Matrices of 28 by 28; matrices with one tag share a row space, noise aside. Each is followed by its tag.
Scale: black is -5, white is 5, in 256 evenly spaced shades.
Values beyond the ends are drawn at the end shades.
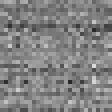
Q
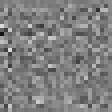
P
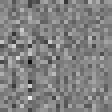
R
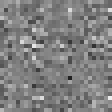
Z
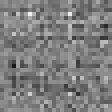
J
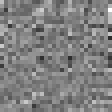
Z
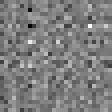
R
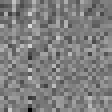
R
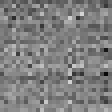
J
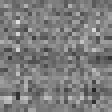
Q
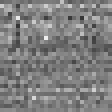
Q
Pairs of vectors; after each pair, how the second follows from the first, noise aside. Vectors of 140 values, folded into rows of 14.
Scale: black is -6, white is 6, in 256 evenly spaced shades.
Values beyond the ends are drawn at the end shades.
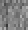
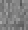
reversed, shrunk.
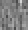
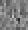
wrapped around, negated.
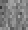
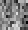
reversed, scaled up.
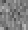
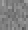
reversed, shrunk.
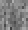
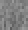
shrunk.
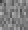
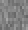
reversed, negated, shrunk.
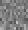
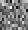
reversed, scaled up.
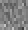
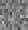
shuffled.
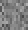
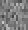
wrapped around, negated.
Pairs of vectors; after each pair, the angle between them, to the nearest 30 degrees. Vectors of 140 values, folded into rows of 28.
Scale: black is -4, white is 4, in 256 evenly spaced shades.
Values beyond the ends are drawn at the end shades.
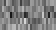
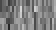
90 degrees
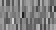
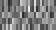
60 degrees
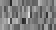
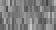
90 degrees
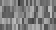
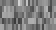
150 degrees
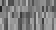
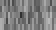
60 degrees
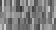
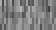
150 degrees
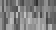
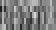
120 degrees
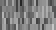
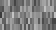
90 degrees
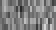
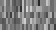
60 degrees
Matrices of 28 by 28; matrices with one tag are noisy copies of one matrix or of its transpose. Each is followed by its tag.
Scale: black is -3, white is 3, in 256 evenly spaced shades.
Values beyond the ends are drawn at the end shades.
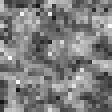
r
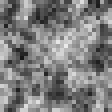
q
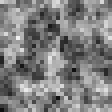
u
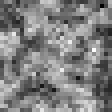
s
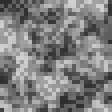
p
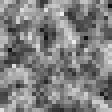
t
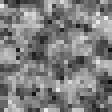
r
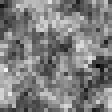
p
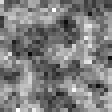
u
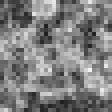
s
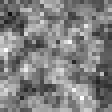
s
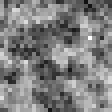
u
